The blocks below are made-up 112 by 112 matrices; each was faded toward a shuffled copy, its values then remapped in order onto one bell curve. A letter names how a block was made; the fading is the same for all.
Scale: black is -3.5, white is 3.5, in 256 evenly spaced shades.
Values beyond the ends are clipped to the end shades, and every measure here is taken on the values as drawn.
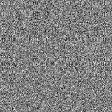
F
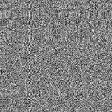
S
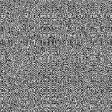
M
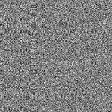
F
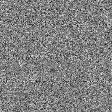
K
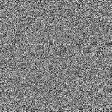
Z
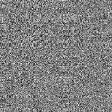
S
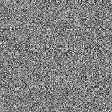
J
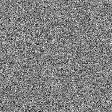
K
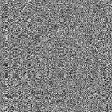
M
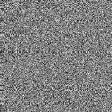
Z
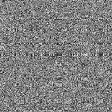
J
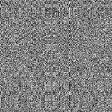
M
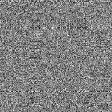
Z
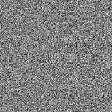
F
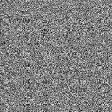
Z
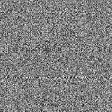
J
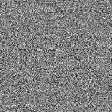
J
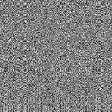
M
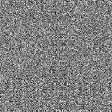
J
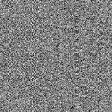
S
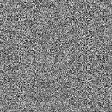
S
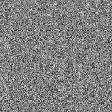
Z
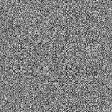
S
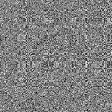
M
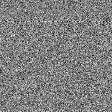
K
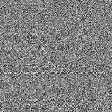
Z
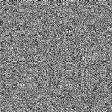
Z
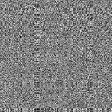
M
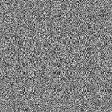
F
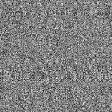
J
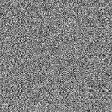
F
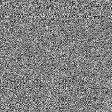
Z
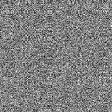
F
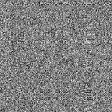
Z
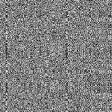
S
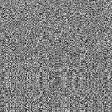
M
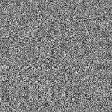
Z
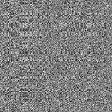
M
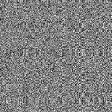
M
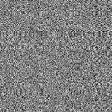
F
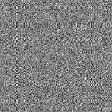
M
